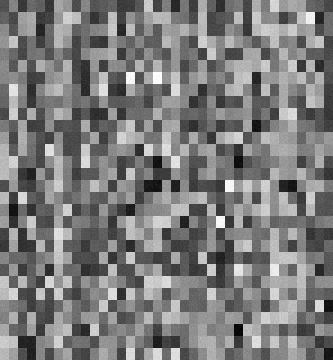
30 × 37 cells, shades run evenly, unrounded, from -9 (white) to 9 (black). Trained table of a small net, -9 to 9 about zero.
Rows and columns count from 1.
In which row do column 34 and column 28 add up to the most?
14
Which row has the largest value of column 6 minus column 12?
26
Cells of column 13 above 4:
5
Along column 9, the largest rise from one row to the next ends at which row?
3
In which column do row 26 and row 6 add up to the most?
37
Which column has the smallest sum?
7
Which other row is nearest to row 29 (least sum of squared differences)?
15
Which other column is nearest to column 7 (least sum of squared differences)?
31
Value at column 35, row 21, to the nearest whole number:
4
